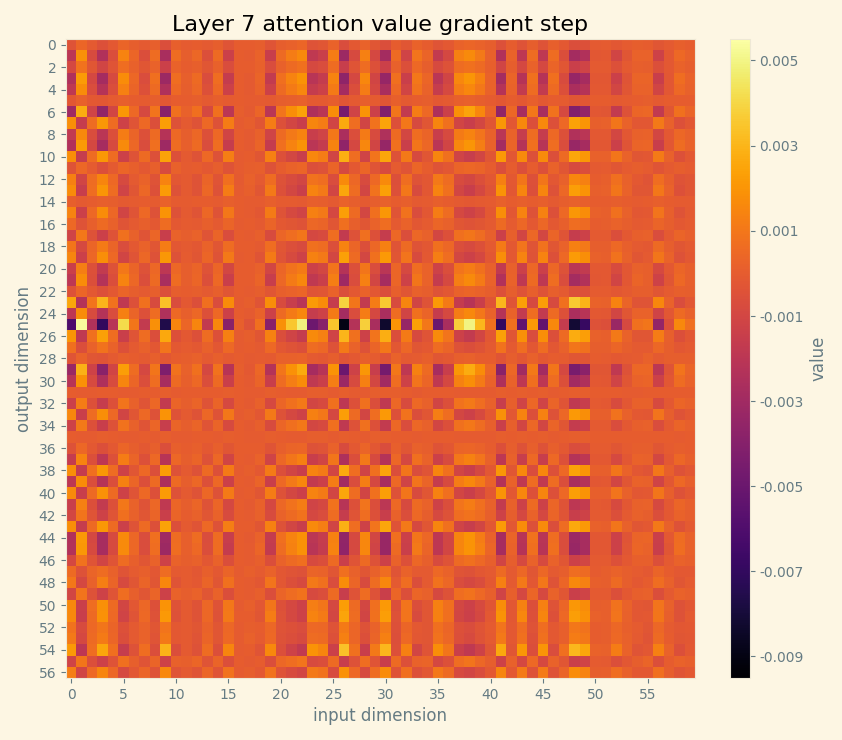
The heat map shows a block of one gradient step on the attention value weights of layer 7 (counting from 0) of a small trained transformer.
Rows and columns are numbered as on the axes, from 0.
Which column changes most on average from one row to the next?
26
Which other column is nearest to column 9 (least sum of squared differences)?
48
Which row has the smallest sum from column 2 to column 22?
25
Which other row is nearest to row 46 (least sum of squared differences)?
2
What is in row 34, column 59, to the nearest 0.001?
0
